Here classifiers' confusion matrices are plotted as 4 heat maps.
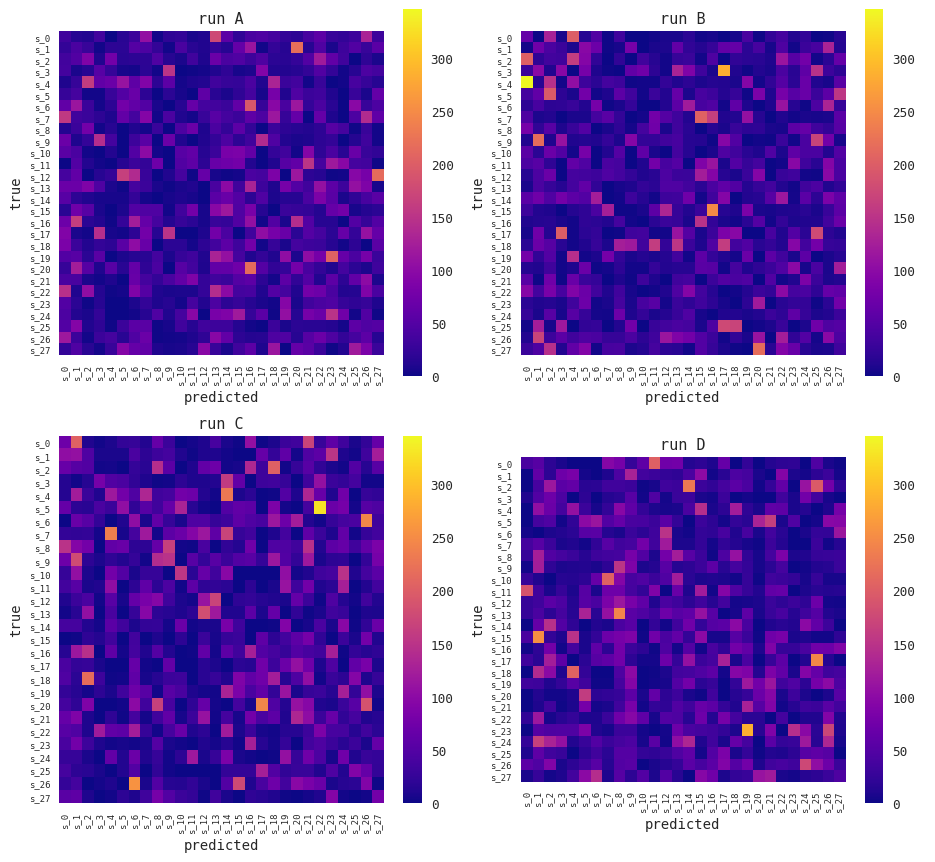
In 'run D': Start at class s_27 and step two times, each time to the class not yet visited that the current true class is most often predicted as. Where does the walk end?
s_12
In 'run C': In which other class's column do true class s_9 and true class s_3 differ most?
s_1
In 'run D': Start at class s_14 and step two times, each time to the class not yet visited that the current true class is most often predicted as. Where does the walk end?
s_25
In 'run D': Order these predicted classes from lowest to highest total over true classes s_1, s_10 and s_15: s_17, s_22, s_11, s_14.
s_17, s_14, s_11, s_22
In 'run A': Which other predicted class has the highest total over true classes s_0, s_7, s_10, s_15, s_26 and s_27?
s_13
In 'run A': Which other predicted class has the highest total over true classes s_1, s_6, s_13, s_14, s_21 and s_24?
s_16
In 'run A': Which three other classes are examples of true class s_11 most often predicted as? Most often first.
s_21, s_23, s_24
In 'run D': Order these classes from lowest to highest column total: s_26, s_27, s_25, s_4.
s_27, s_4, s_26, s_25
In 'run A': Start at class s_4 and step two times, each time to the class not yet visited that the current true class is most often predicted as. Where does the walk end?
s_22
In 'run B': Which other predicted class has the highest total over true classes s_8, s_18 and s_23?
s_11
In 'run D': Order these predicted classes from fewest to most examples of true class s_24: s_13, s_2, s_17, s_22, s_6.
s_17, s_22, s_6, s_13, s_2
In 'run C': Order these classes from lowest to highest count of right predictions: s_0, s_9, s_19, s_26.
s_0, s_26, s_19, s_9
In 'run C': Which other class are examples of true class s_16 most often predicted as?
s_2
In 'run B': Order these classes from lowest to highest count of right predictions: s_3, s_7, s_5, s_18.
s_18, s_7, s_5, s_3
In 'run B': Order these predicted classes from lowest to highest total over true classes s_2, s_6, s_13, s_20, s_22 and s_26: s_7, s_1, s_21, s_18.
s_7, s_21, s_18, s_1
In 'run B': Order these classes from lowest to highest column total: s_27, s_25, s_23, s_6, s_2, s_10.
s_10, s_6, s_23, s_25, s_27, s_2
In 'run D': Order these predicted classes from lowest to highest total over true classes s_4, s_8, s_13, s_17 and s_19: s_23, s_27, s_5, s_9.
s_23, s_27, s_5, s_9
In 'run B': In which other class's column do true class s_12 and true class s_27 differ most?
s_20
